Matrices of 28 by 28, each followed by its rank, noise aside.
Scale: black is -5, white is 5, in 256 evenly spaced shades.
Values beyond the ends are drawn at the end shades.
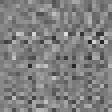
four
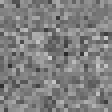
five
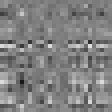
two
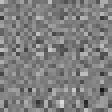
three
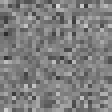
five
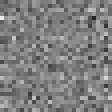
five
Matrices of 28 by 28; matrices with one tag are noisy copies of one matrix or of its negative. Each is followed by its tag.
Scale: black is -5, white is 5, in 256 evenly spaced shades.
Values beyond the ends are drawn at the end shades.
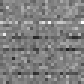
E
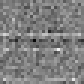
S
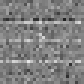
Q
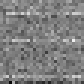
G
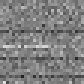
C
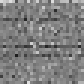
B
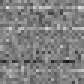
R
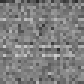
B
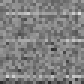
G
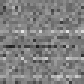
C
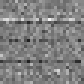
Q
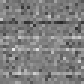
E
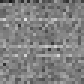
B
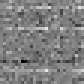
R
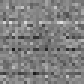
E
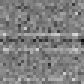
S
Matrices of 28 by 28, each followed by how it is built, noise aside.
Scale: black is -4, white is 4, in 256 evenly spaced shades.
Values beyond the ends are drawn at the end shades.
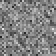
Toeplitz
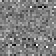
uneven rows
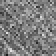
Toeplitz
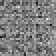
blocks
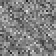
Toeplitz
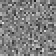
noise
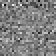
uneven rows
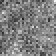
smooth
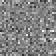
uneven rows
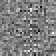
low rank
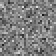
noise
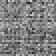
blocks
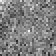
smooth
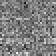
blocks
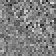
upper triangular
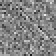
Toeplitz
